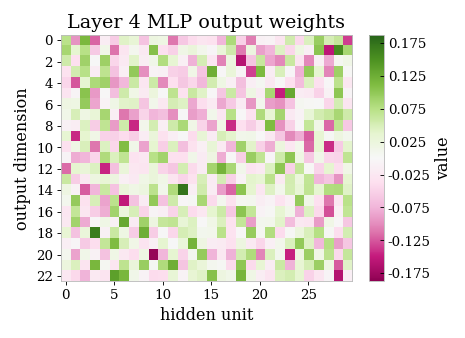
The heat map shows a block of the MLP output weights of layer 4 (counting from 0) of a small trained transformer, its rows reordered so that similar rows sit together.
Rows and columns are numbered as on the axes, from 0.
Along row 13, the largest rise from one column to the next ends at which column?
29
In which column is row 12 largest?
16
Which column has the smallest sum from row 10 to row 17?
27
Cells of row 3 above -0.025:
21
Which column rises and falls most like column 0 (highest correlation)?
26
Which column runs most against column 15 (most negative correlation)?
0
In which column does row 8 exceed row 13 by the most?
28
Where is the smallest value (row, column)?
20, 9
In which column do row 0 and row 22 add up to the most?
6
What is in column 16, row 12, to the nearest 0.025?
0.125
